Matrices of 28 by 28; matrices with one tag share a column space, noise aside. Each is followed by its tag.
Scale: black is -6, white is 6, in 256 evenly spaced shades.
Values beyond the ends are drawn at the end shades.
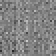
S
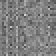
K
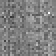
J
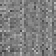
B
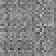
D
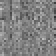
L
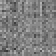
B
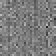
K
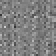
J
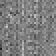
J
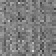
S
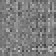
B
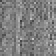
L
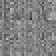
L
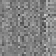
K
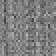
J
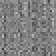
B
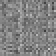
B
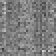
B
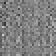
K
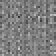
J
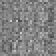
S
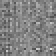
B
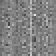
K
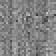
J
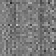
D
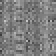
S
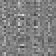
K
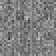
L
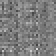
B
